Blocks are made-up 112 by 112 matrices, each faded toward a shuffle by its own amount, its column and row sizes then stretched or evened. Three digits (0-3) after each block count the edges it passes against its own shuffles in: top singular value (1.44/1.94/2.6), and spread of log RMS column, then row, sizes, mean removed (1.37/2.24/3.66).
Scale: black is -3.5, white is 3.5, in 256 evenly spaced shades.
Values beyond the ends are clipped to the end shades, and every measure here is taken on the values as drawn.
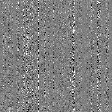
1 3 0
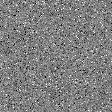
0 1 0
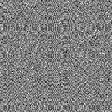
3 0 0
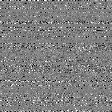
2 0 3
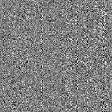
2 2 1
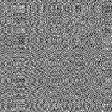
3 0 0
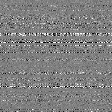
3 0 3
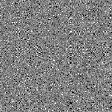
2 1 1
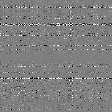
3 1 3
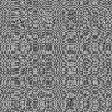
3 1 0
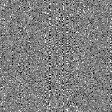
2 2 0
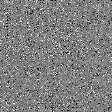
0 1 1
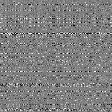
3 0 3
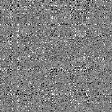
2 2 2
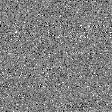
0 0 2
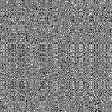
3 1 1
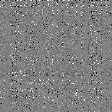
0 2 2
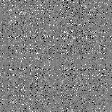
1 2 2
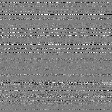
2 0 3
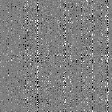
2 3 1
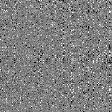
2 2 1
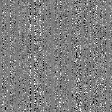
0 3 0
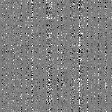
1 3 2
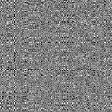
3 2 2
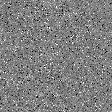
1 0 0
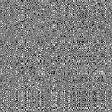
3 2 2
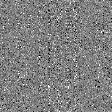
1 2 0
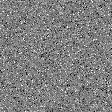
0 0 0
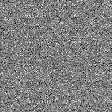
2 0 0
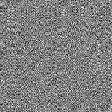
3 0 0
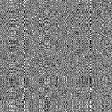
3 2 1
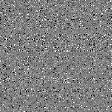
2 1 2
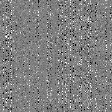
0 3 0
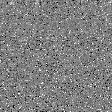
1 0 1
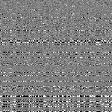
3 0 3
